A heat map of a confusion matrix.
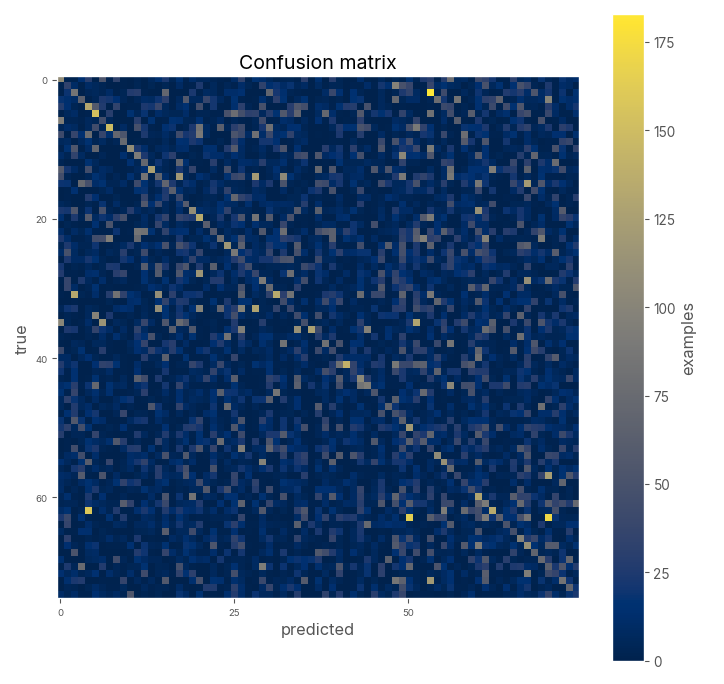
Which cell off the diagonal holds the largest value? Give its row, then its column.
2, 53
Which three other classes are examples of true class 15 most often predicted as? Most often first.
67, 60, 3
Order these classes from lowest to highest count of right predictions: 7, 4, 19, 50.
19, 50, 4, 7
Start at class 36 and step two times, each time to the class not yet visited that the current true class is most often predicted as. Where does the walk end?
5
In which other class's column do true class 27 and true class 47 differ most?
69
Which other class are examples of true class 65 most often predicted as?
15
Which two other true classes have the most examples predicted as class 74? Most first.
61, 30
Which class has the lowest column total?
36
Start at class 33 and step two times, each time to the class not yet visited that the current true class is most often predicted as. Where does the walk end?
20
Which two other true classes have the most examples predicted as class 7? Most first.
23, 21
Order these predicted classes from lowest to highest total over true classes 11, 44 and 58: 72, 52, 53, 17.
52, 17, 53, 72
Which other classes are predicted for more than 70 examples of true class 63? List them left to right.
50, 61, 67, 70
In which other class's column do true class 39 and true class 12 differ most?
71
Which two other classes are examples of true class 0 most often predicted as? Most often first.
56, 6
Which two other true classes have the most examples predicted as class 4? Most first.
62, 8
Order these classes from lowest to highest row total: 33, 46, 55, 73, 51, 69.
73, 46, 69, 51, 55, 33
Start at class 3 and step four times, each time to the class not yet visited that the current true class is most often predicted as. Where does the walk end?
60
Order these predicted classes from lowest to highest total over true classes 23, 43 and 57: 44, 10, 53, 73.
10, 44, 53, 73
